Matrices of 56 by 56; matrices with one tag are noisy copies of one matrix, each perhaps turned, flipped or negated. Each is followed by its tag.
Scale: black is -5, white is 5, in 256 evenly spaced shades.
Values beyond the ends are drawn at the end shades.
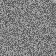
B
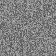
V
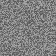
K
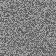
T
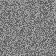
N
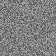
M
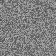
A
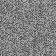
V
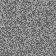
N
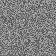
N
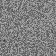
T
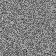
B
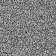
K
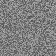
M
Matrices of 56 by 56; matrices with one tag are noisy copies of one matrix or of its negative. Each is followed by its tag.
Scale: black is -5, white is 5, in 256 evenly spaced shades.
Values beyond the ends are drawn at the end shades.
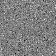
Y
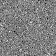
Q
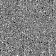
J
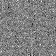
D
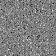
J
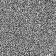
Q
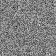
Q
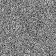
Q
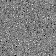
Q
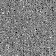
J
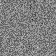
Y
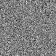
J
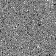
Q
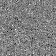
D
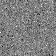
Q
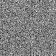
D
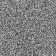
D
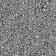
J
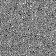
Y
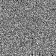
D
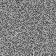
D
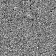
Y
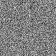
Y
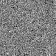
Q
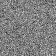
Q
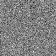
Y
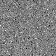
D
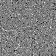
D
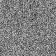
Y
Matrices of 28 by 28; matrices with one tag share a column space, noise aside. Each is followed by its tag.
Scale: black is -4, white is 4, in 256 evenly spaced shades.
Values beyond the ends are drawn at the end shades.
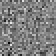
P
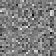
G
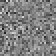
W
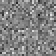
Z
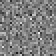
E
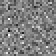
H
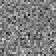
E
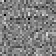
E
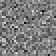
G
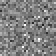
G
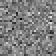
W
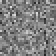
Z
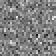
H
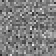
W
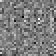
P
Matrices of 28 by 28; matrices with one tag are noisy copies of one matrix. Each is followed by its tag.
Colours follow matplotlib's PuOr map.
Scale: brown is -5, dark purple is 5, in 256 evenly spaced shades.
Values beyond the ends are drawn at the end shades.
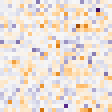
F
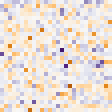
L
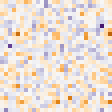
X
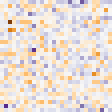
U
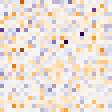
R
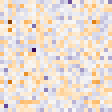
U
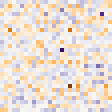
L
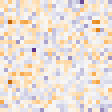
U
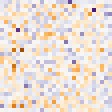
R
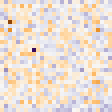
U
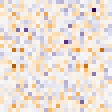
R
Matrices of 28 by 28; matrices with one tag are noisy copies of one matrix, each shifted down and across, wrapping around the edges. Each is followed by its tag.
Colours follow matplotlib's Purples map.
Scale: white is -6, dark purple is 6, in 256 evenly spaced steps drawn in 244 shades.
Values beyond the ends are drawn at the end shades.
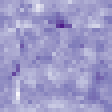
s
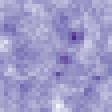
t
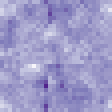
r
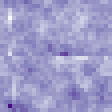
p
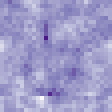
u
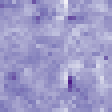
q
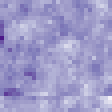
u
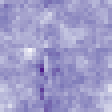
r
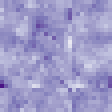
s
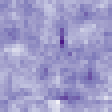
u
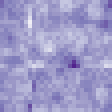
s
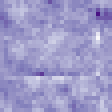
p
